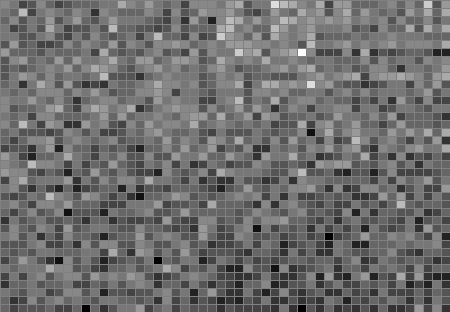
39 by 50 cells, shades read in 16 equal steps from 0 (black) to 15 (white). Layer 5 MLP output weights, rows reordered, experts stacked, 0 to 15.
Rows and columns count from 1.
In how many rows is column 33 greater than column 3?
20
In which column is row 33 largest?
3
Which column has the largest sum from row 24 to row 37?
8
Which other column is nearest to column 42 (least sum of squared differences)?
38
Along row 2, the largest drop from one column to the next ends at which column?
4
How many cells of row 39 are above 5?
15
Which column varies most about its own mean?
31
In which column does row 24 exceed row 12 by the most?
28
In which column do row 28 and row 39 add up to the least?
10
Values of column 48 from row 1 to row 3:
12 10 8
